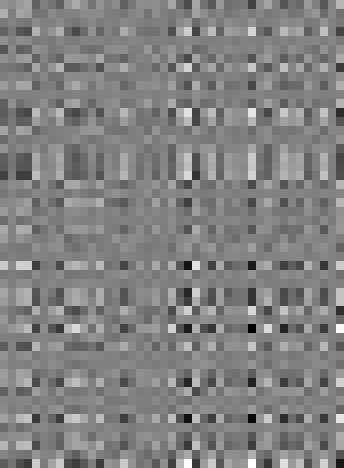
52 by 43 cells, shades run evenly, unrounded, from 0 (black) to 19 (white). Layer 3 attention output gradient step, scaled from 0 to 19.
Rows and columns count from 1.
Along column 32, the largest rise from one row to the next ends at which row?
35
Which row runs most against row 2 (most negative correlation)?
6
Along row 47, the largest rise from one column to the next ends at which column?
25
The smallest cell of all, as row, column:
37, 32
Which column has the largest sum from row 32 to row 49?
43
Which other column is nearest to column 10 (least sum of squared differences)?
22
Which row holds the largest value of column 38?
52
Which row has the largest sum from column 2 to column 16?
30
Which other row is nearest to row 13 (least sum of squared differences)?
4
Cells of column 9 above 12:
6
